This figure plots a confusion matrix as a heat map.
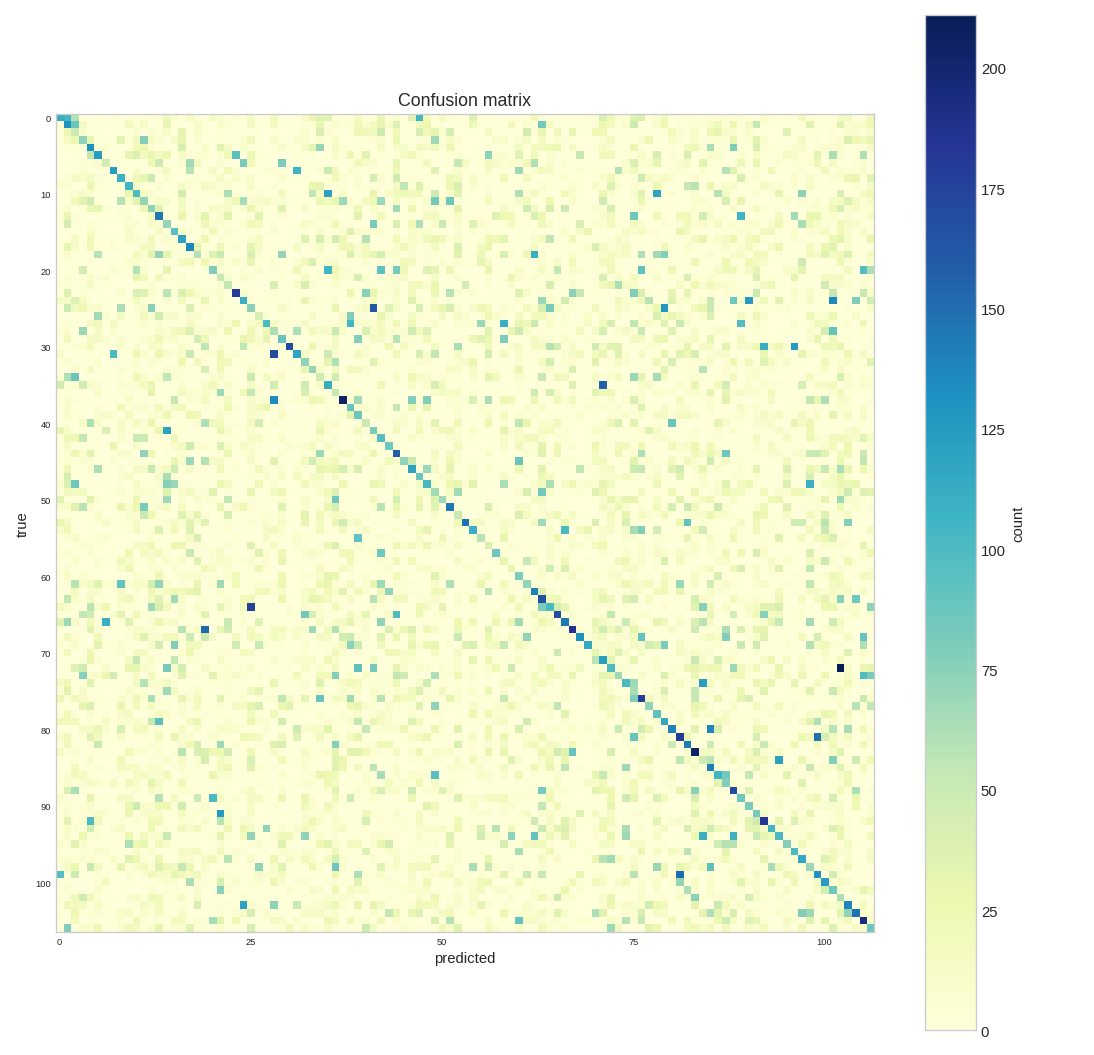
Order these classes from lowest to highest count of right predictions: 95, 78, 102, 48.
102, 95, 78, 48
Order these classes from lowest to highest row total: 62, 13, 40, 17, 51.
17, 40, 62, 13, 51
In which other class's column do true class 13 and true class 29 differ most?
89
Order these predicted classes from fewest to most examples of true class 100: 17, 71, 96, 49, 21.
49, 71, 96, 21, 17
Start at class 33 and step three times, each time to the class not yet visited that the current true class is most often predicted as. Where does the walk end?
88
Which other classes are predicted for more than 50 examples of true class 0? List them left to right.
1, 2, 47
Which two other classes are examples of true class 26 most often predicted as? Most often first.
38, 5
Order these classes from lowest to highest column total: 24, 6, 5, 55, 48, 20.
6, 55, 20, 24, 5, 48
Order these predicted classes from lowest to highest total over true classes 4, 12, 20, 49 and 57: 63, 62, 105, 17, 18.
18, 62, 17, 63, 105
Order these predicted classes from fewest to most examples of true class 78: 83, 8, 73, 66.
73, 8, 83, 66
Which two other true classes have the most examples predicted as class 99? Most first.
81, 79
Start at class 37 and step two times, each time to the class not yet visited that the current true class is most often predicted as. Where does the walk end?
101
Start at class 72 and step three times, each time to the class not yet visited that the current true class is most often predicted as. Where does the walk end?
67
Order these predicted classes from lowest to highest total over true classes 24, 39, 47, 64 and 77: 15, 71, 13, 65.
15, 71, 13, 65
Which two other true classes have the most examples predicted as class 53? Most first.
22, 69
